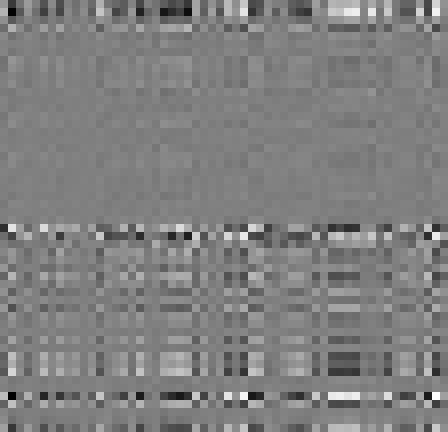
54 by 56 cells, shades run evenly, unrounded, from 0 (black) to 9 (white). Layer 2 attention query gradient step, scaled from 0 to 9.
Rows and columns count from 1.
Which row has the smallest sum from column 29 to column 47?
29
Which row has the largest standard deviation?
50
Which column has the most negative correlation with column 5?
53
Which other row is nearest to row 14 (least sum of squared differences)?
42
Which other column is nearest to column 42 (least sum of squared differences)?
49
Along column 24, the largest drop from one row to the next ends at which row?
30
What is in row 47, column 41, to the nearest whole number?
5
